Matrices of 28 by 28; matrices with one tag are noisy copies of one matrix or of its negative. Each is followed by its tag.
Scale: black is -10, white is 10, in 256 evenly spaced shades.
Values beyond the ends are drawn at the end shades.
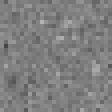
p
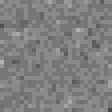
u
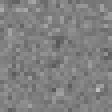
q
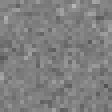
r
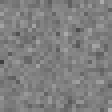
u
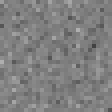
u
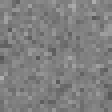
r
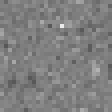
p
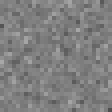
u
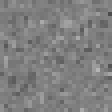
p
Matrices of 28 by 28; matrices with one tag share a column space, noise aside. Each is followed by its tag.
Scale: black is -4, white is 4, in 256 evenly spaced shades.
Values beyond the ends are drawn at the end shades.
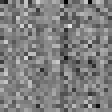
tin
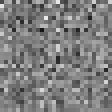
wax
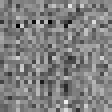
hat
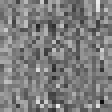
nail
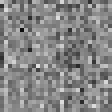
wax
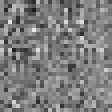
nail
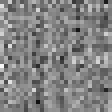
wax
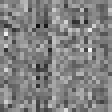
nail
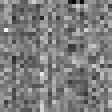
wax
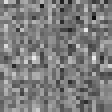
wax
